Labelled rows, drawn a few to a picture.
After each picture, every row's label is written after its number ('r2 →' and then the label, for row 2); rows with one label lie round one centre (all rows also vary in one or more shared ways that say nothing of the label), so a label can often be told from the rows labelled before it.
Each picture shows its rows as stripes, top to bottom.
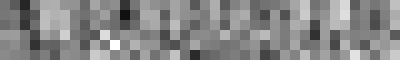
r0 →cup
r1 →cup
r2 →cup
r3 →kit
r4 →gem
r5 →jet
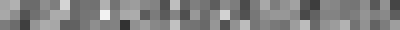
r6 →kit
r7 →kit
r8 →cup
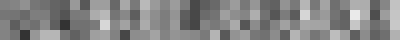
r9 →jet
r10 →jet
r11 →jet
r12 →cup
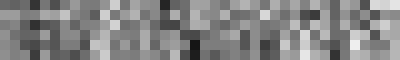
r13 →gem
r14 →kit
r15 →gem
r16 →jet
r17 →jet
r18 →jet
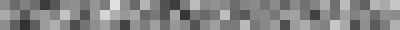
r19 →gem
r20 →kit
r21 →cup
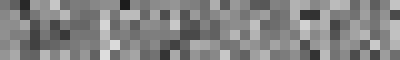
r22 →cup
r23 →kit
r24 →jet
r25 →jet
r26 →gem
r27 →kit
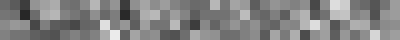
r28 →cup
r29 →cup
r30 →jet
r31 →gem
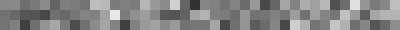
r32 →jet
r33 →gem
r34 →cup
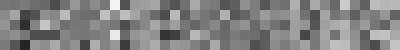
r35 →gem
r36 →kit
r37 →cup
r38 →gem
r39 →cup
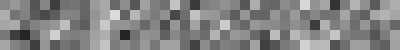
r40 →jet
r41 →gem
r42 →kit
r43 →cup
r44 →jet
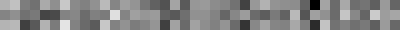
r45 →kit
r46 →gem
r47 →kit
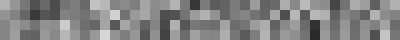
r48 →jet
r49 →gem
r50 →kit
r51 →kit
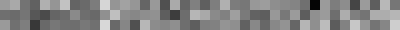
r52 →kit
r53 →gem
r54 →jet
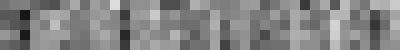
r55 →gem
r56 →cup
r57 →cup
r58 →cup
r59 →cup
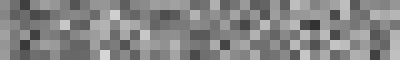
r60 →cup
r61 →gem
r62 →kit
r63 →jet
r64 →cup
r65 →jet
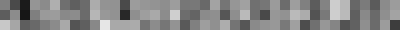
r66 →cup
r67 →cup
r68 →kit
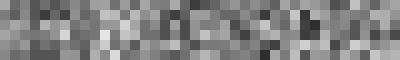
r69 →jet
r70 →gem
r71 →kit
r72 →kit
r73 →jet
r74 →gem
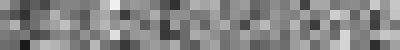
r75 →gem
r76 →cup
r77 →kit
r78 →gem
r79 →cup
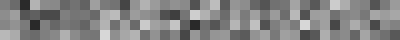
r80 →cup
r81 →gem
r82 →jet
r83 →kit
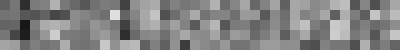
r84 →cup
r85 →gem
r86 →cup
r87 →cup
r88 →kit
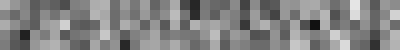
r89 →jet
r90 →jet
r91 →kit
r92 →cup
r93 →cup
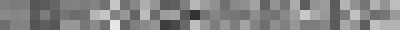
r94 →gem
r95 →jet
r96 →gem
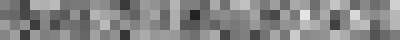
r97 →cup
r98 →jet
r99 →jet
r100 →cup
